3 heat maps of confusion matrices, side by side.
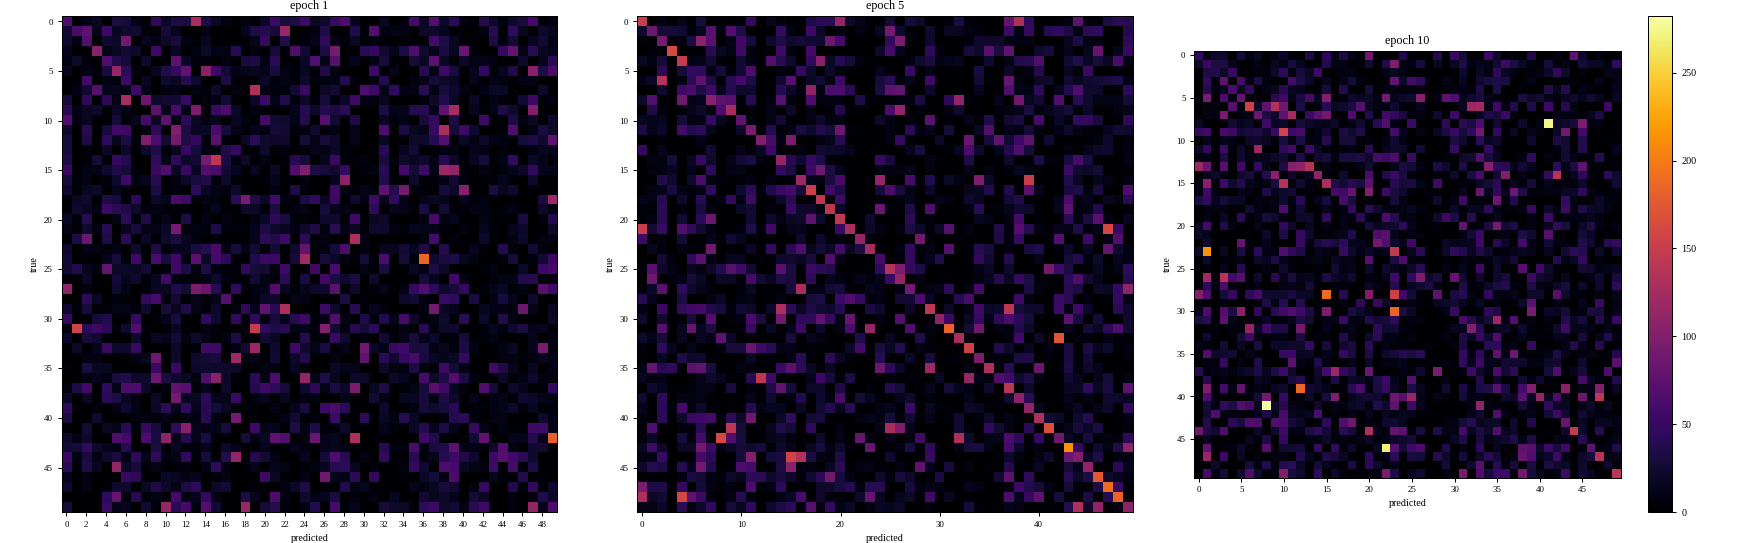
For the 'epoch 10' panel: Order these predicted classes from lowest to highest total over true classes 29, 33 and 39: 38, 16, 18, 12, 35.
16, 18, 38, 35, 12
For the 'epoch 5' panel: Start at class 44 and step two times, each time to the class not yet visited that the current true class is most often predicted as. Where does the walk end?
18
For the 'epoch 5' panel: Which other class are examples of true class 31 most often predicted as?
23
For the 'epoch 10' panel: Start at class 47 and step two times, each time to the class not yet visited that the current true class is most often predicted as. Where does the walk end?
23
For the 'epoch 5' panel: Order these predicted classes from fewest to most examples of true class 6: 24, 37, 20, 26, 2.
26, 24, 20, 37, 2
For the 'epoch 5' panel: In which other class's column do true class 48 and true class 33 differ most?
4
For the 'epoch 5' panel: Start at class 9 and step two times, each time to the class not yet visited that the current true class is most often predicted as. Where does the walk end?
1
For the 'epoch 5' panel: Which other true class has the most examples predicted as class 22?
42
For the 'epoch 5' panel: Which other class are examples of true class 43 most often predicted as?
49
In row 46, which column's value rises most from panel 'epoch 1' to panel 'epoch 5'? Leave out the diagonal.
19
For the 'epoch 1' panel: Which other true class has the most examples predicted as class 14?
5
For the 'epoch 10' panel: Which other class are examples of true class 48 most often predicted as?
33
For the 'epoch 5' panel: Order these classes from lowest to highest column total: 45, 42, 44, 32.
32, 42, 45, 44
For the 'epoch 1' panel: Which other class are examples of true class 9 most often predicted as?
39
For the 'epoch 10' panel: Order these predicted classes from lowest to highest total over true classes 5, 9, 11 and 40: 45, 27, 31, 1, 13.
27, 31, 13, 45, 1
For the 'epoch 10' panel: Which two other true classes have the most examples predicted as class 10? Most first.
9, 15
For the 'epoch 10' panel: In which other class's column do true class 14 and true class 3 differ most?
42
